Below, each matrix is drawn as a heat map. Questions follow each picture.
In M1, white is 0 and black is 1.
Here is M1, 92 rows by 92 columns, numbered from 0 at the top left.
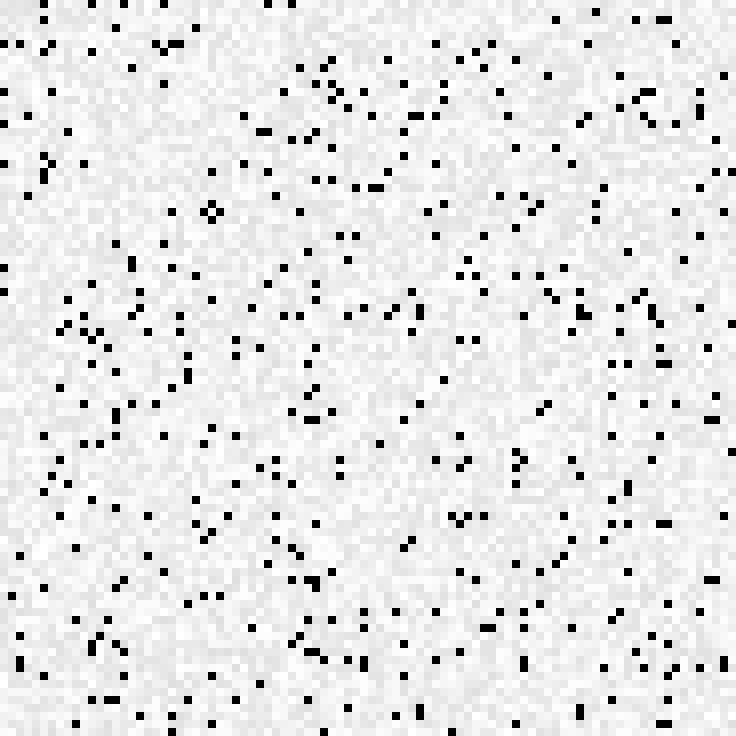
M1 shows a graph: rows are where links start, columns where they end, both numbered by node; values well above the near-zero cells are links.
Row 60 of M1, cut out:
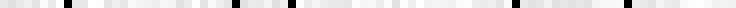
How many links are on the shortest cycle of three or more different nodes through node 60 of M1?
6
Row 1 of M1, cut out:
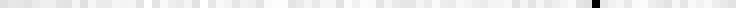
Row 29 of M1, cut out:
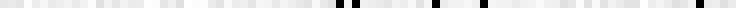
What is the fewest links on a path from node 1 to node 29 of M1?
7
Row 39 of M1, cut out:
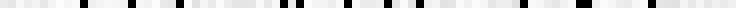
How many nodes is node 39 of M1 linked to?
12
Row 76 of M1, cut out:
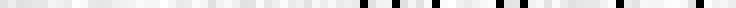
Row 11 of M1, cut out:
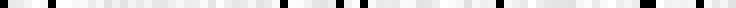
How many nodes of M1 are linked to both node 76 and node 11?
3
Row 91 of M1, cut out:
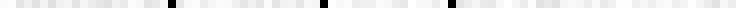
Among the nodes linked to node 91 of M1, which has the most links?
node 21
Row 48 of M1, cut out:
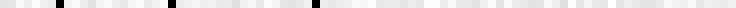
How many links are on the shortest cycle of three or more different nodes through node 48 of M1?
5
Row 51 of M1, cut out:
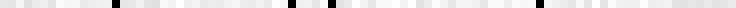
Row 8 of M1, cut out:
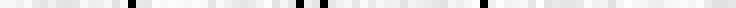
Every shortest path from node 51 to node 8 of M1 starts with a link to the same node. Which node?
node 36
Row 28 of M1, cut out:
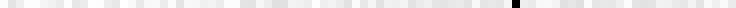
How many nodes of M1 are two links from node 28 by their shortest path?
8
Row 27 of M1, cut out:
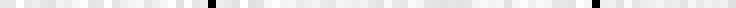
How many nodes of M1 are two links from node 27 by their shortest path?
8
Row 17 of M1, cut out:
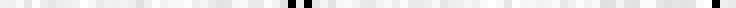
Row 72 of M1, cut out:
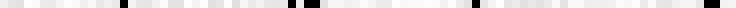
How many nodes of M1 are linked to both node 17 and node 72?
3
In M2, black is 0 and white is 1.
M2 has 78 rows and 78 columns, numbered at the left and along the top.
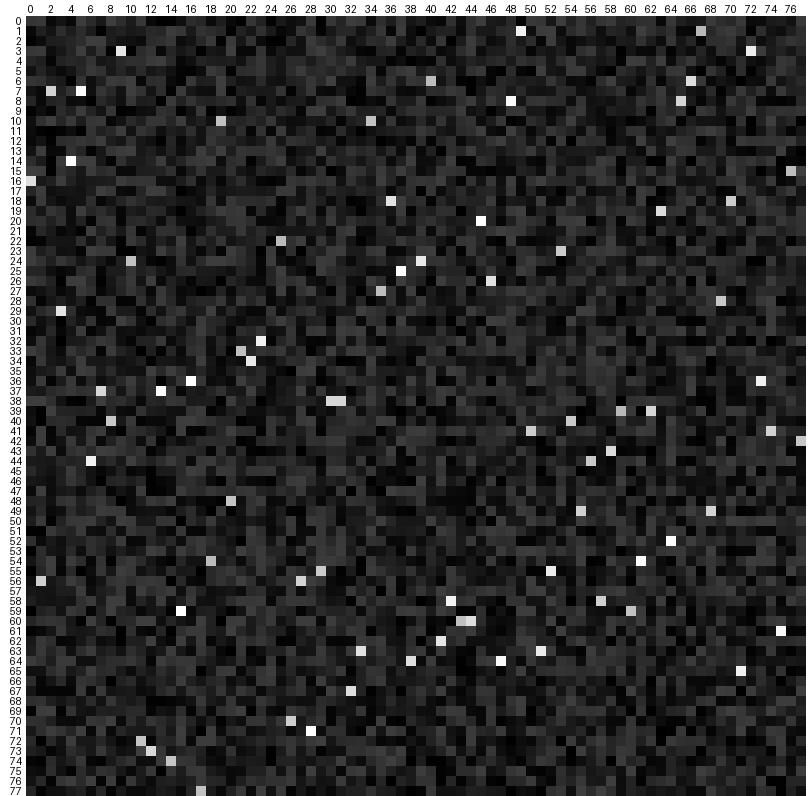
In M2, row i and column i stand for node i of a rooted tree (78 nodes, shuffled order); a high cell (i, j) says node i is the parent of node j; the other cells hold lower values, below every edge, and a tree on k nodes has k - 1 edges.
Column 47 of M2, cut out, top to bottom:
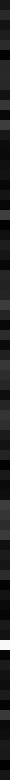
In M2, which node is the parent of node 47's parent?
52
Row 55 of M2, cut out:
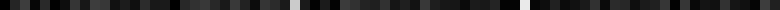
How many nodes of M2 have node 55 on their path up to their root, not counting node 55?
11
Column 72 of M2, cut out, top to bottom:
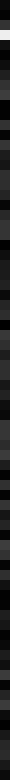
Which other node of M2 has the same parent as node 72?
9
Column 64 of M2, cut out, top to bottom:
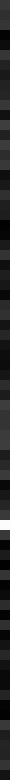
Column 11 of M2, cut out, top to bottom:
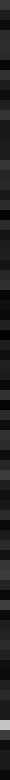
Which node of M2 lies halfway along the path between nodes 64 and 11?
29
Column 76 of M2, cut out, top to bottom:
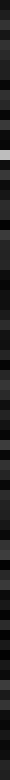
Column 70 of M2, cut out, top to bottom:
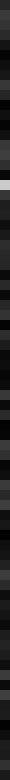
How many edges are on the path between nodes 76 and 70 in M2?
9
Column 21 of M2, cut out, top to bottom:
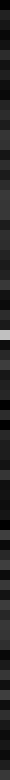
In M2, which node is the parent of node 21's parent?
63
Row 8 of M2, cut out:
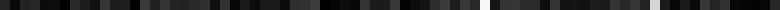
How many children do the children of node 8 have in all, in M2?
2
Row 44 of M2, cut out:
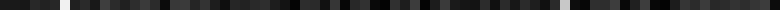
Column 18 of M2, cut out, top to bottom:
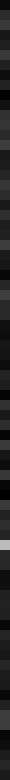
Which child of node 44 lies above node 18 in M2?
6
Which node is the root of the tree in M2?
24
